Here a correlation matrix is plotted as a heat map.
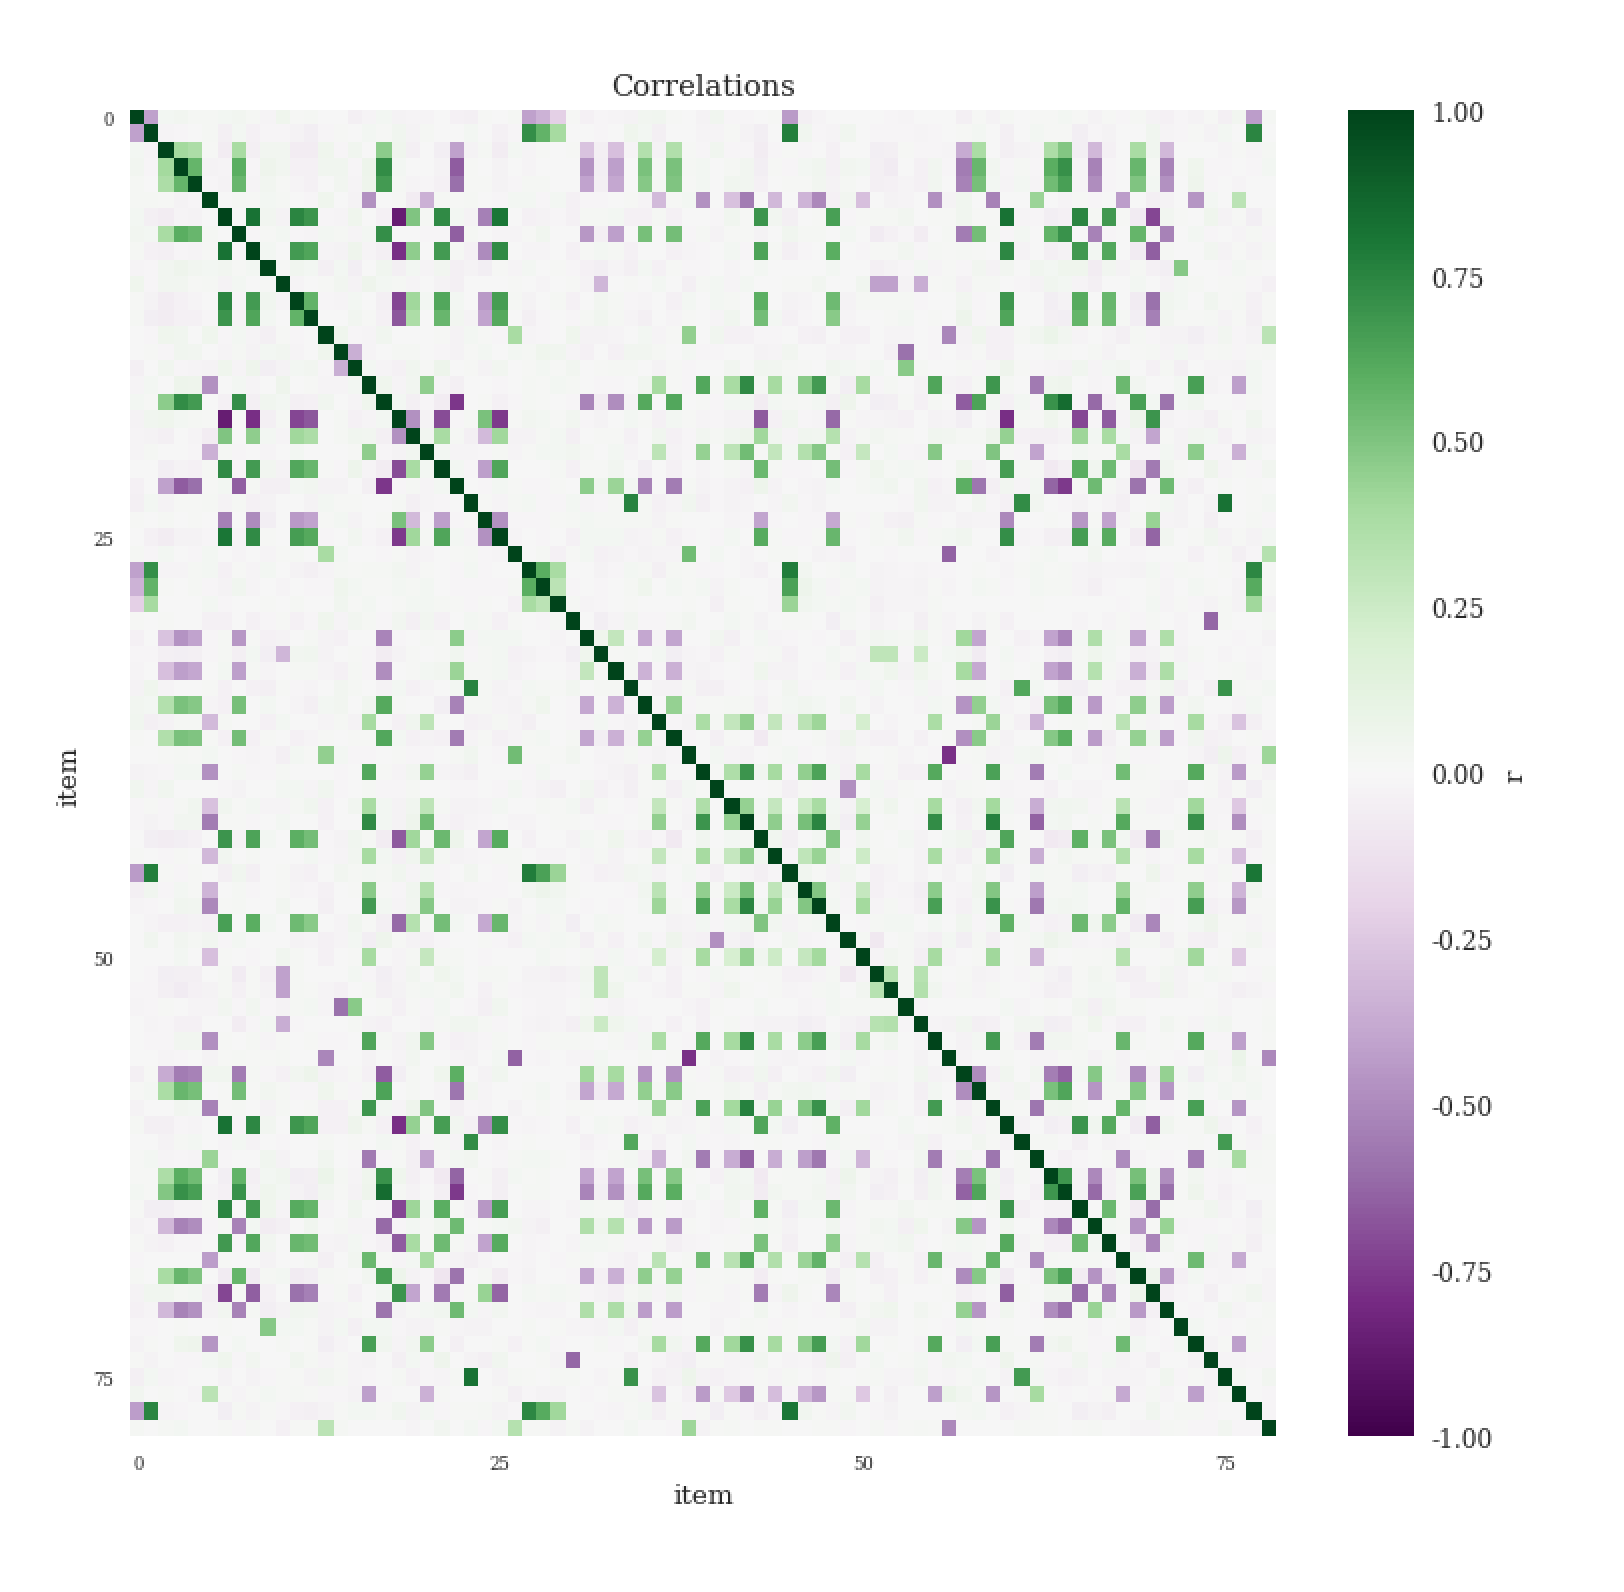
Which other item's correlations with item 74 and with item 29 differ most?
30
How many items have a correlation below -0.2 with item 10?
4
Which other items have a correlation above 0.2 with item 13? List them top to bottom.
26, 38, 78
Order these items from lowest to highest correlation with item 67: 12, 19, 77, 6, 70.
70, 77, 19, 12, 6
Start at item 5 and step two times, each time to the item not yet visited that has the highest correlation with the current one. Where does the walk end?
76
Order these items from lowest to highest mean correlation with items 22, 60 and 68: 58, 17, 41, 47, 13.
17, 58, 13, 41, 47
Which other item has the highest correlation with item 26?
38
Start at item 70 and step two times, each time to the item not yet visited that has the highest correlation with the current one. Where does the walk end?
24
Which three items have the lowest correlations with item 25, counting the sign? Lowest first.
18, 70, 24
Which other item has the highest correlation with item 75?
23
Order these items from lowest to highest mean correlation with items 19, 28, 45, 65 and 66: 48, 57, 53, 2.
2, 53, 57, 48
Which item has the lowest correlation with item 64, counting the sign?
22
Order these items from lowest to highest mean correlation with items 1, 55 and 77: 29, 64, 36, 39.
64, 36, 39, 29
